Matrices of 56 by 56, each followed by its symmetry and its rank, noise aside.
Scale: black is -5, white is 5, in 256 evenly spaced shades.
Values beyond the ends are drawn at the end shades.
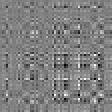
symmetric, rank two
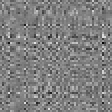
no symmetry, rank three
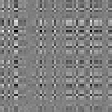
no symmetry, rank one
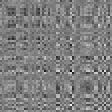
symmetric, rank two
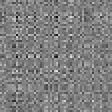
no symmetry, rank three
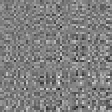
no symmetry, rank three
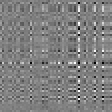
no symmetry, rank one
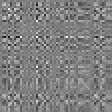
symmetric, rank two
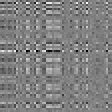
no symmetry, rank one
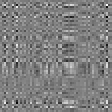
no symmetry, rank two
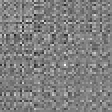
symmetric, rank three
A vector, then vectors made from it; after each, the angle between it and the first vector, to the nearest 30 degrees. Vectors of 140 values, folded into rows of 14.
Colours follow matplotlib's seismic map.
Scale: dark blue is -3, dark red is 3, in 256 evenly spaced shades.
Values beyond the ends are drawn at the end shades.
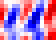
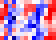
30 degrees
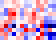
120 degrees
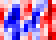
30 degrees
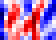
150 degrees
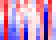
90 degrees
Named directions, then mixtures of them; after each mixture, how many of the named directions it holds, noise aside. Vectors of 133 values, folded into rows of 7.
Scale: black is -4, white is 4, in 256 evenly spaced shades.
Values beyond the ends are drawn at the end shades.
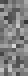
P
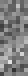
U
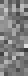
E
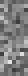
two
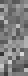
three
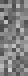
two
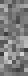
two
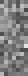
one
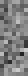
two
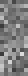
three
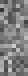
two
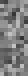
two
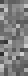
three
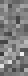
two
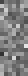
two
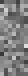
two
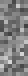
one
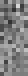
three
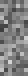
two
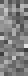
one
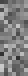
three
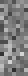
three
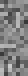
one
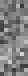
one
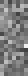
one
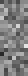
two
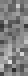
one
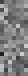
three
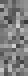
one
